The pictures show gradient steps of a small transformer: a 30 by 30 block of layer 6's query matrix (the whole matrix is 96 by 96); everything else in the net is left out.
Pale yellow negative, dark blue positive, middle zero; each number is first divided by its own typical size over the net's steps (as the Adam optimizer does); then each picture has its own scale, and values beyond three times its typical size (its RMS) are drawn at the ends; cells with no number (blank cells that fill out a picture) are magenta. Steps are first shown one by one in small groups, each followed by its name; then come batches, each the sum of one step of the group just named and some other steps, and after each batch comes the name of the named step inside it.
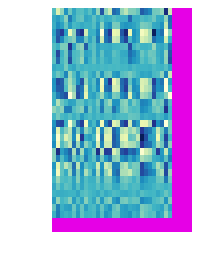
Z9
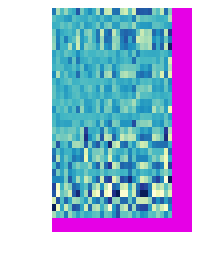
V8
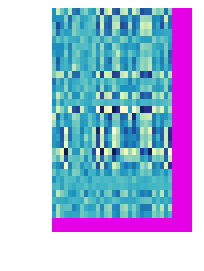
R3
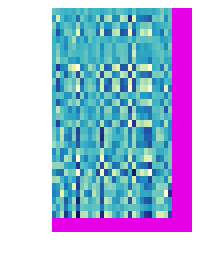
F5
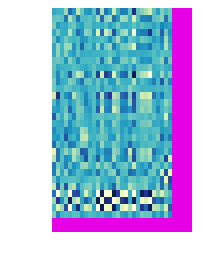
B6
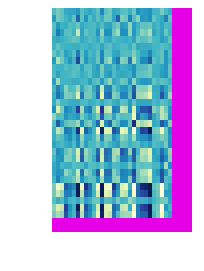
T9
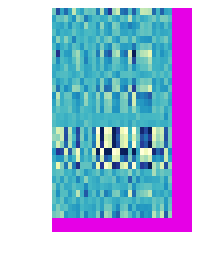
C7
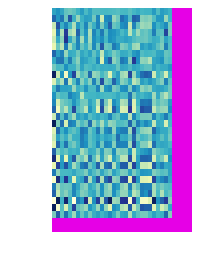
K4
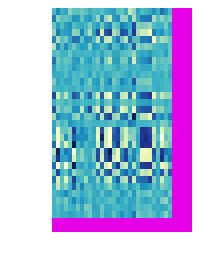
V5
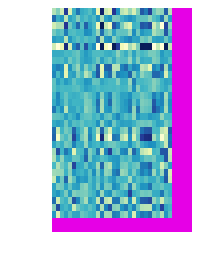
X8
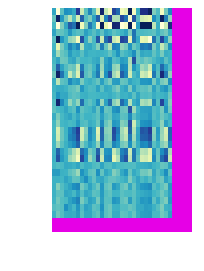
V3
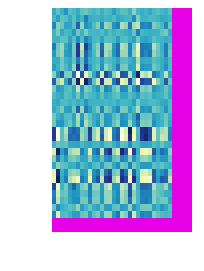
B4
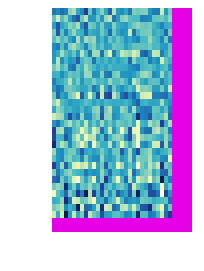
T9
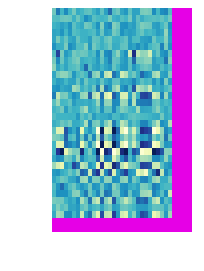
C7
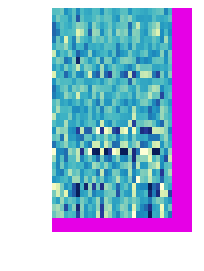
T9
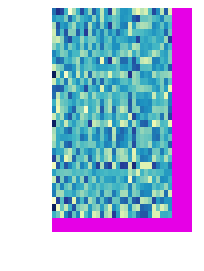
K4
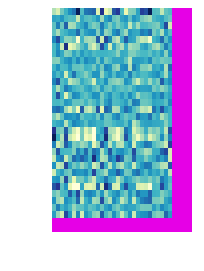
X8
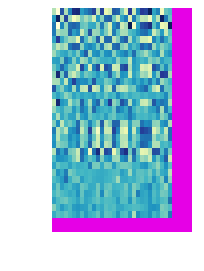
V3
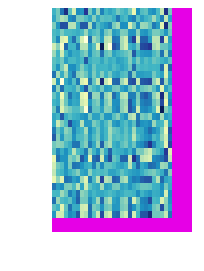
X8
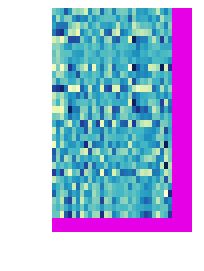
F5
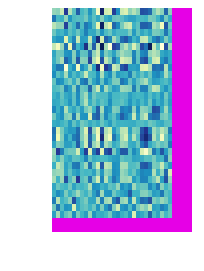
X8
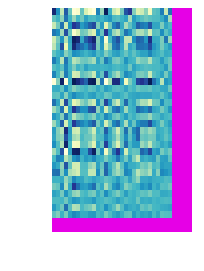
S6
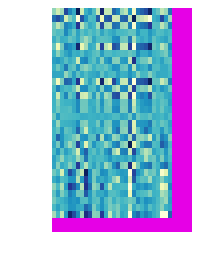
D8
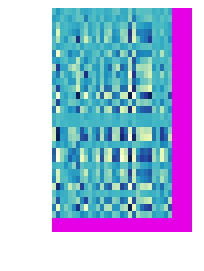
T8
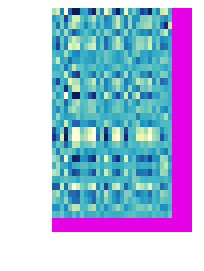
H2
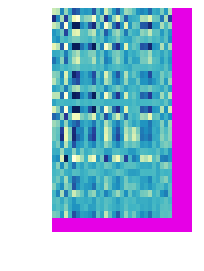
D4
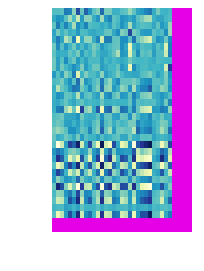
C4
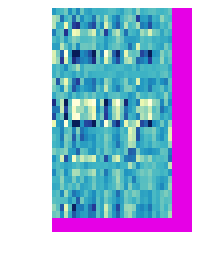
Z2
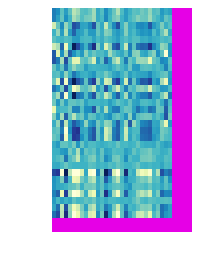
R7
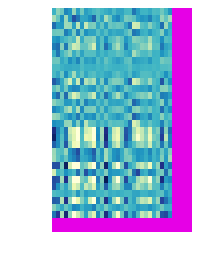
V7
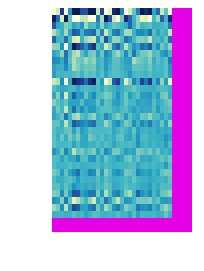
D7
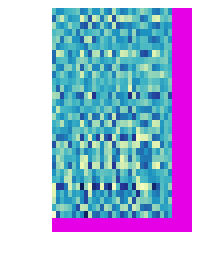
T8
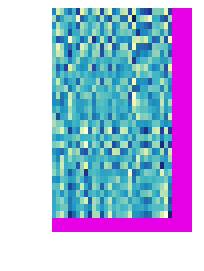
D8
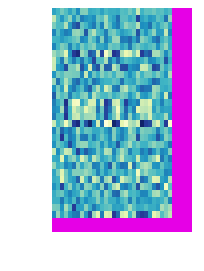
Z2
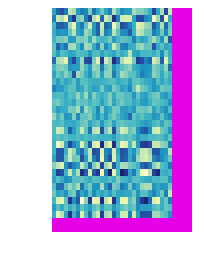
C4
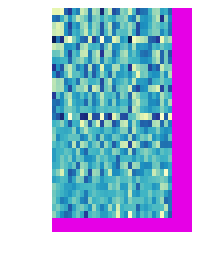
D8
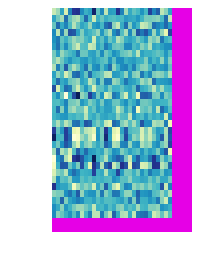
H2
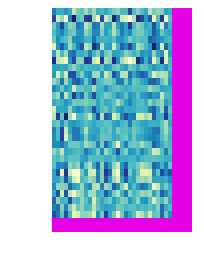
R7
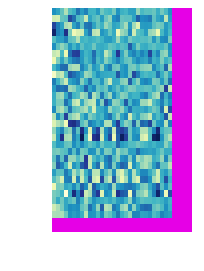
Z2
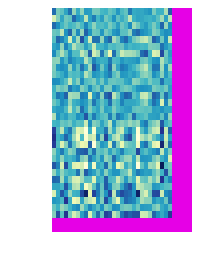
V7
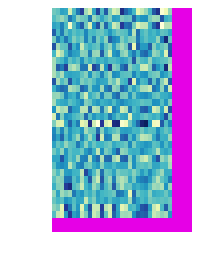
D8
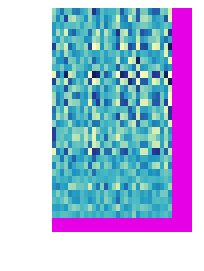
H2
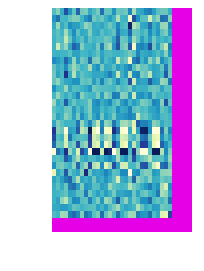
D8
